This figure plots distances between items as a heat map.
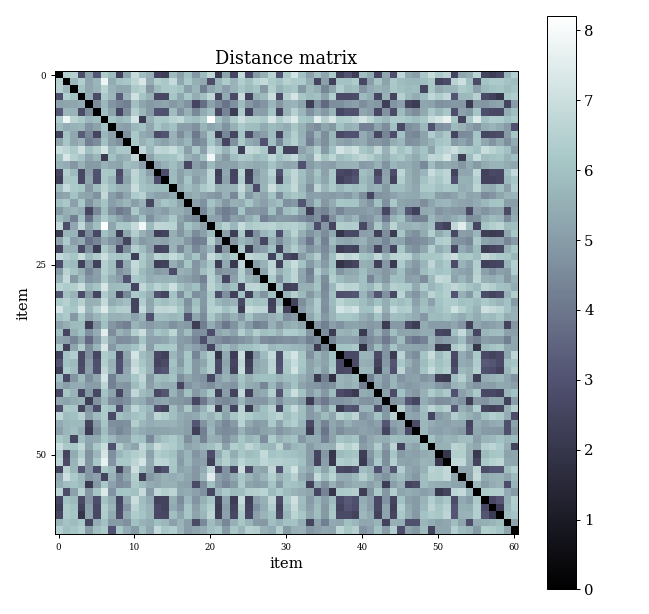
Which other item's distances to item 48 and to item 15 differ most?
2
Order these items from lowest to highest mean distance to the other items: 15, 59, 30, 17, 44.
44, 59, 17, 30, 15
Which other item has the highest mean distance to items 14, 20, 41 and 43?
6
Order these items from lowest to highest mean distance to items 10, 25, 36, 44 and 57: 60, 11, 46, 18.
18, 46, 60, 11
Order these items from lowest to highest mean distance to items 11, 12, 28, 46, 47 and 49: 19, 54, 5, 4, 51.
4, 54, 19, 5, 51
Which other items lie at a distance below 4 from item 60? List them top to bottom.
7, 45, 49
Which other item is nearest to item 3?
58
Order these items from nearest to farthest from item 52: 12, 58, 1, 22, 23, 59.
23, 58, 22, 12, 59, 1
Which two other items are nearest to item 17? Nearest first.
12, 32
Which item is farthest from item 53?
20
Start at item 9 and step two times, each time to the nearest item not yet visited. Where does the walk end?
27
